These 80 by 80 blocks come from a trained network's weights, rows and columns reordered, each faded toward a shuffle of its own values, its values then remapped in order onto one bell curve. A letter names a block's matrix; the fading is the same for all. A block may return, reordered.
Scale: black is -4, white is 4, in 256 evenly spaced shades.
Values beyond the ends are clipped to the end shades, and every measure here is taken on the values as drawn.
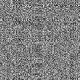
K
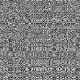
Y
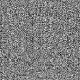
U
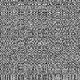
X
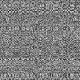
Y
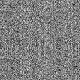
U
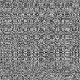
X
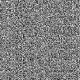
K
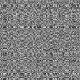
X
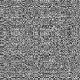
Y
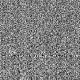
K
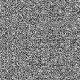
U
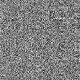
U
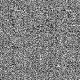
K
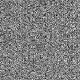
K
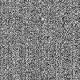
U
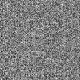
U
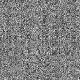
K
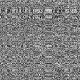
Y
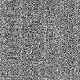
K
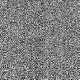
U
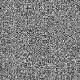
U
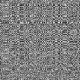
X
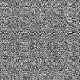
Y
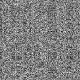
K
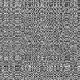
X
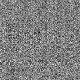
K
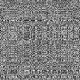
X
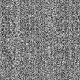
U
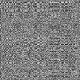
X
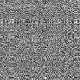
Y
